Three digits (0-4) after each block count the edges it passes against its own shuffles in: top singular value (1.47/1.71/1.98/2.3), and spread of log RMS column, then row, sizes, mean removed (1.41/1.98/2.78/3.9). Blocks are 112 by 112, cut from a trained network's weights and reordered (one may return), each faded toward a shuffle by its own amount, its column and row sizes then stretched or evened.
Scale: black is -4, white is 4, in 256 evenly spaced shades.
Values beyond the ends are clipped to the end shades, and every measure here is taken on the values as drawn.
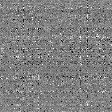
1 2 3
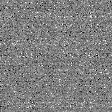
0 0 2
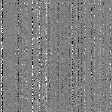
4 4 1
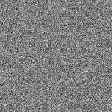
2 0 1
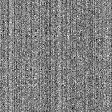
4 0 1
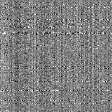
4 0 3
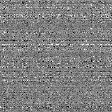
3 2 3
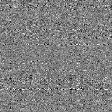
2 1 3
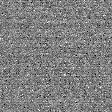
1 1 0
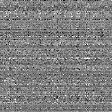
4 2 3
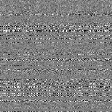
4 1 4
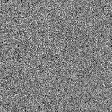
2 1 0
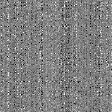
3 3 2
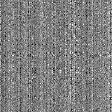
4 3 2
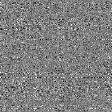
1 2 3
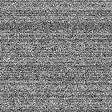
4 0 0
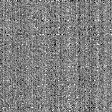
3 1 2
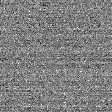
2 1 0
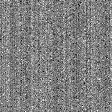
3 1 0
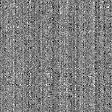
4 2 2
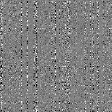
0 4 2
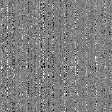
2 4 1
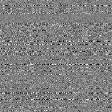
4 0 4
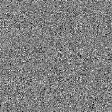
2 1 2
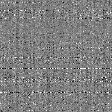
2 0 3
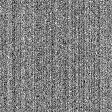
4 1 0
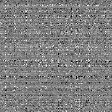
3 2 3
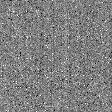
0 0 1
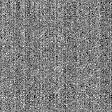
3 0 2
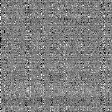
3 3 1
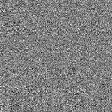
1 0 2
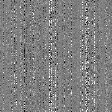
2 4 0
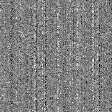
3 3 0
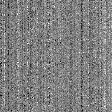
4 3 1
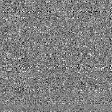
2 2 3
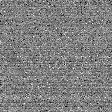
2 0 1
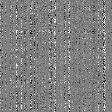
2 4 1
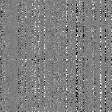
3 4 2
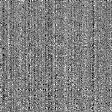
4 2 2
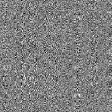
2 3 0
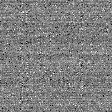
2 1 0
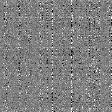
2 3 1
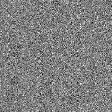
2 2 0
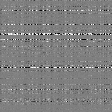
4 0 4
